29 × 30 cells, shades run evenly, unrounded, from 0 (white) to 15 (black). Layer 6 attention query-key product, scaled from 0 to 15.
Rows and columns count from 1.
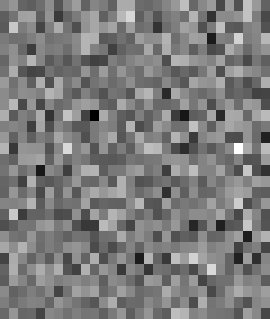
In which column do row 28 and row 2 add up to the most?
24
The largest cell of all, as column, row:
11, 11
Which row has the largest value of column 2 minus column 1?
14
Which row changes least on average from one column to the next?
15
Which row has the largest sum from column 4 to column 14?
6
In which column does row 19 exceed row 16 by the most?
28
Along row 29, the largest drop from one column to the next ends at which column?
20
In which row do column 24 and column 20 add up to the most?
4
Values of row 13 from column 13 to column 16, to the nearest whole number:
5 10 8 5
